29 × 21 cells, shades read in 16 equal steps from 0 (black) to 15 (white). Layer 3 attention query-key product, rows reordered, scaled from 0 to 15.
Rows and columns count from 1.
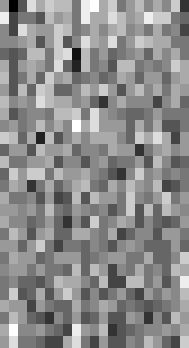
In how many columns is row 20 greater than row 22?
10
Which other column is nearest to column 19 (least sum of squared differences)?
17
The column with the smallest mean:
14
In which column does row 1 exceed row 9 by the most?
11
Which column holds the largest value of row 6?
7
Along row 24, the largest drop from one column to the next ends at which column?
13
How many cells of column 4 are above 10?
3
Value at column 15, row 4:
9
